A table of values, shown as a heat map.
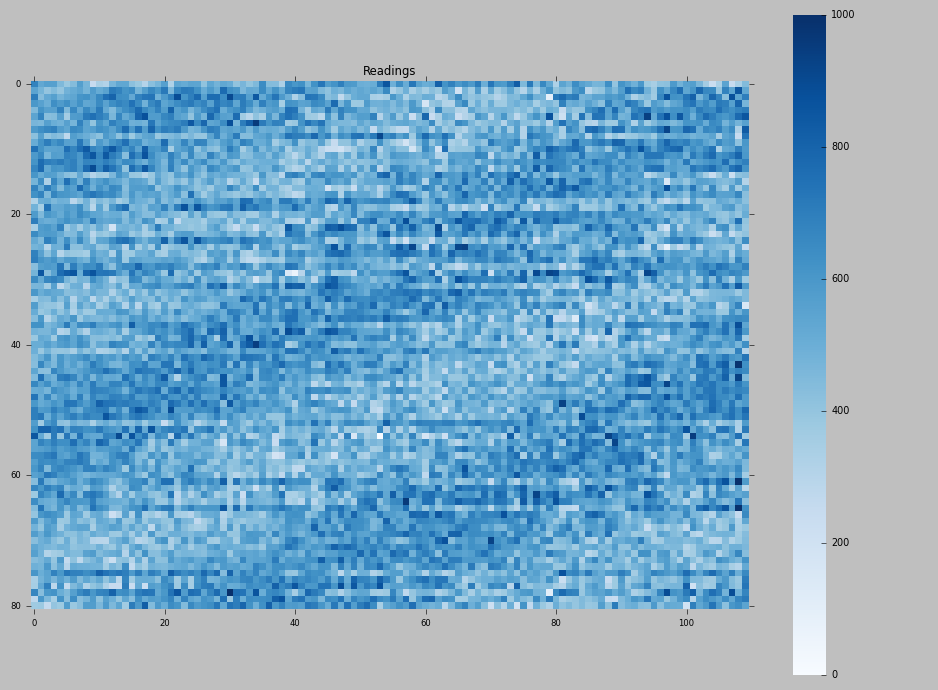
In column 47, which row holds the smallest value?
10
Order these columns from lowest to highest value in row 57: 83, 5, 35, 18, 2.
35, 5, 18, 2, 83
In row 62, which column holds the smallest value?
34
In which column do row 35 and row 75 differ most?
81
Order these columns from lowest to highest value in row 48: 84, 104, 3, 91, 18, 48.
48, 3, 84, 18, 104, 91
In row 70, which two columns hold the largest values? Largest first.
70, 63
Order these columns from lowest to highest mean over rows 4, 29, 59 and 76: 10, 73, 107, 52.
52, 107, 73, 10
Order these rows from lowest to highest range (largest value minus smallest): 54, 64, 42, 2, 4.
42, 4, 64, 2, 54
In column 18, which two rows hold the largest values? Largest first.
53, 7
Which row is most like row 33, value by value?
18
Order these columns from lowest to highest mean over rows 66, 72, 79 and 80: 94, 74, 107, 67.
74, 107, 67, 94
